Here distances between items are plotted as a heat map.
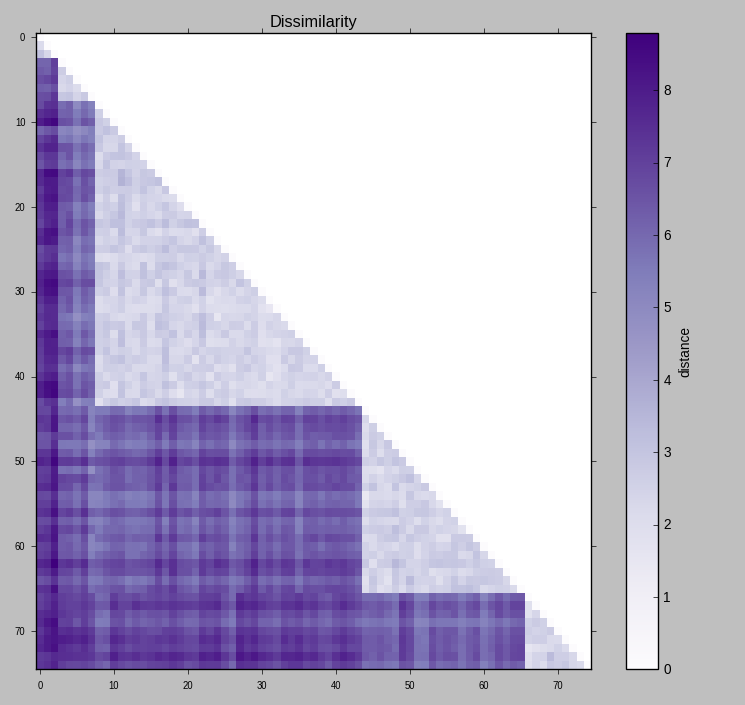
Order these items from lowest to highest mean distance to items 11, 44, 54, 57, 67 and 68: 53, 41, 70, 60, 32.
60, 53, 70, 32, 41
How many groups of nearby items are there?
5
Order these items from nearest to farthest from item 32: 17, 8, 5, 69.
8, 17, 5, 69
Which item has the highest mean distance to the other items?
2
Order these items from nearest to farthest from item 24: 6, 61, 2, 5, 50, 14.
14, 5, 6, 61, 50, 2
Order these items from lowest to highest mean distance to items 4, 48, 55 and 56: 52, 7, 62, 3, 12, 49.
49, 52, 62, 7, 3, 12
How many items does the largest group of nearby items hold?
36
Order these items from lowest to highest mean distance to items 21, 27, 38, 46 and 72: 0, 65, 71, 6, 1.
65, 71, 6, 0, 1
